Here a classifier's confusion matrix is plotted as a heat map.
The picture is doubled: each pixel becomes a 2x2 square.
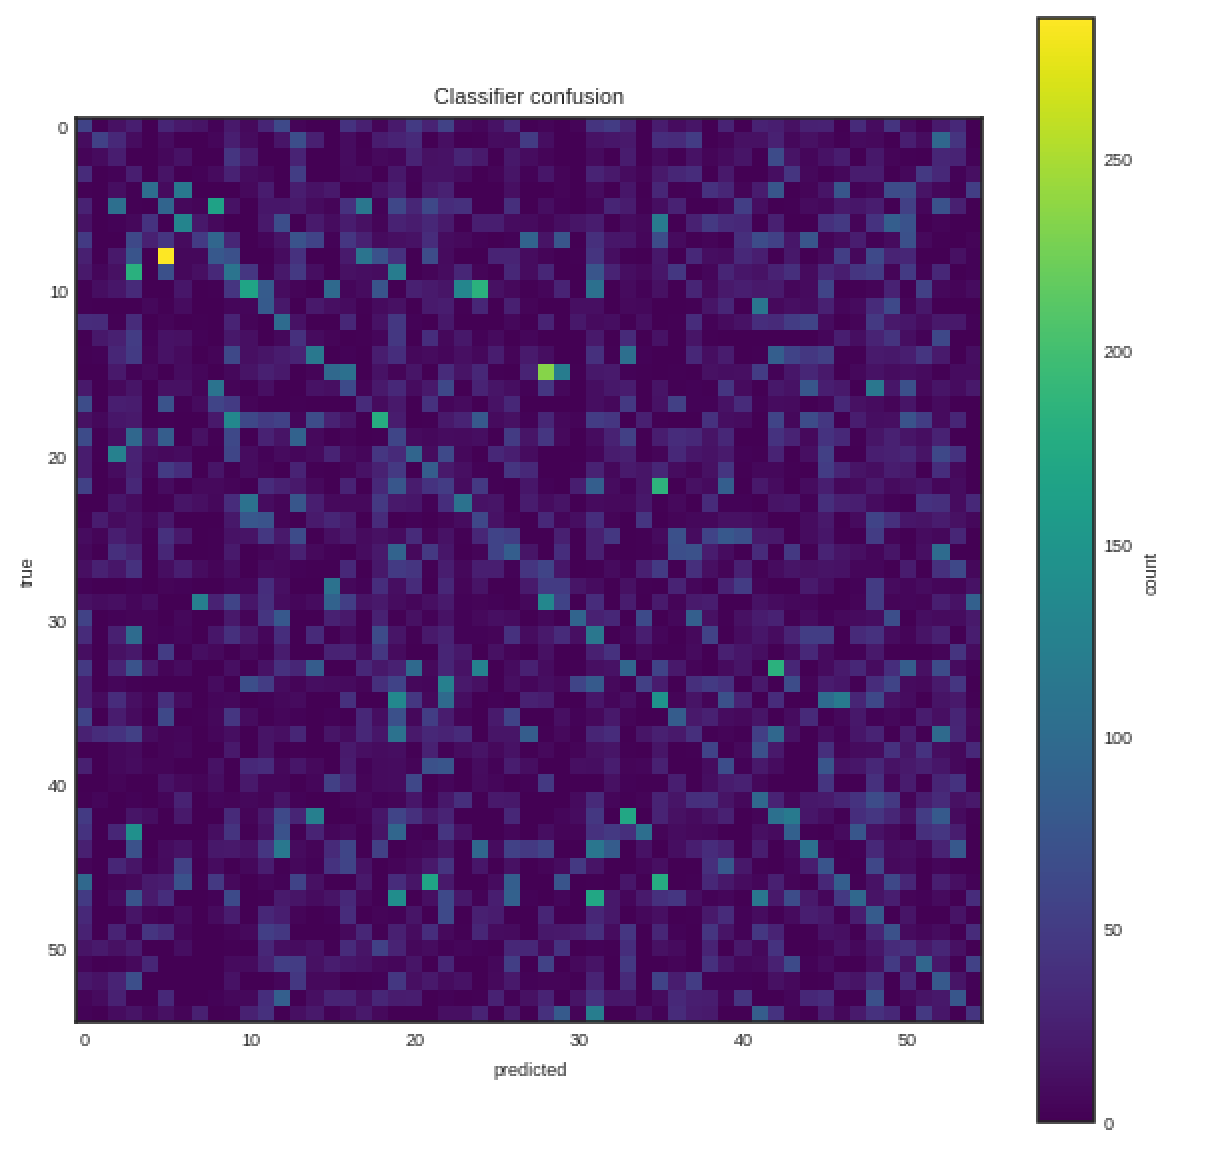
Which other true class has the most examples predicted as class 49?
6
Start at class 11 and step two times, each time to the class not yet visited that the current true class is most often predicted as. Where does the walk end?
48
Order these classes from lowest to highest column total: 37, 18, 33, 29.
29, 37, 33, 18
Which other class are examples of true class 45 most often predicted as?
39
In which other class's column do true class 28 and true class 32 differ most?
15
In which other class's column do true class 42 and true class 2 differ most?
33
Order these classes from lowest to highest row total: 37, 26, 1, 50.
50, 1, 26, 37
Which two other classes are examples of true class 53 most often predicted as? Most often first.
12, 48
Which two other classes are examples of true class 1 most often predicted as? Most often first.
52, 13
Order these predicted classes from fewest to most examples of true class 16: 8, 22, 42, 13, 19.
13, 42, 19, 22, 8
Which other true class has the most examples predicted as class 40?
25
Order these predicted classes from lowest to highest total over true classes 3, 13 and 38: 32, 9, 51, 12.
12, 32, 9, 51
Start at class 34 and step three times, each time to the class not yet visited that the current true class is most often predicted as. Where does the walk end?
19
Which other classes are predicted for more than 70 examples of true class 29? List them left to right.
7, 15, 28, 54
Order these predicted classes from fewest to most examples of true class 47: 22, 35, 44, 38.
38, 44, 35, 22
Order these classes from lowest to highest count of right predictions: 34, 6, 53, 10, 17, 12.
17, 34, 53, 12, 6, 10
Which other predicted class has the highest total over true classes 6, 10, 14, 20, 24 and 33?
42
